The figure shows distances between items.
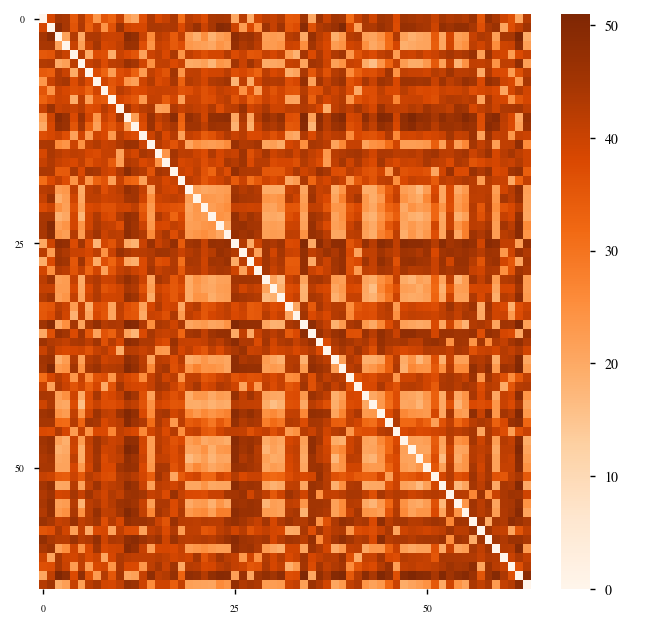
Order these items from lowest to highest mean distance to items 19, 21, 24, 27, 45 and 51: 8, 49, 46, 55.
49, 55, 8, 46
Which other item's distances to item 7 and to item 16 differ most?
25
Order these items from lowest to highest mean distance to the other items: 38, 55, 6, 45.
38, 55, 6, 45
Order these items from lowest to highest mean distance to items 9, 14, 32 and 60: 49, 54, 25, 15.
49, 54, 25, 15
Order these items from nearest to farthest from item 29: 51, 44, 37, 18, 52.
52, 44, 51, 18, 37
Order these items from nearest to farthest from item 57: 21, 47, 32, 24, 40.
32, 40, 21, 47, 24
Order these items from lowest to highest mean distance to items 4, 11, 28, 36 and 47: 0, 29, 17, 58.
0, 29, 58, 17
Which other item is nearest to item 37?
10
